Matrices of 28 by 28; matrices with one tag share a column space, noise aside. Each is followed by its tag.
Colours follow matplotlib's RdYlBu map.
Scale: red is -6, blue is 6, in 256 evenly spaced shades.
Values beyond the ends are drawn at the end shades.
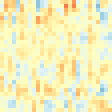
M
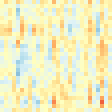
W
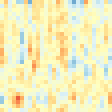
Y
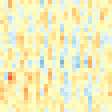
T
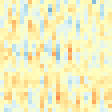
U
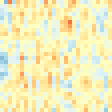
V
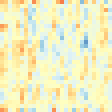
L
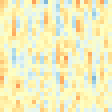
V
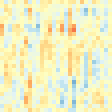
W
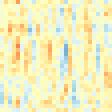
W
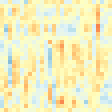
W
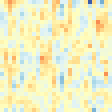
V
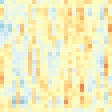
W
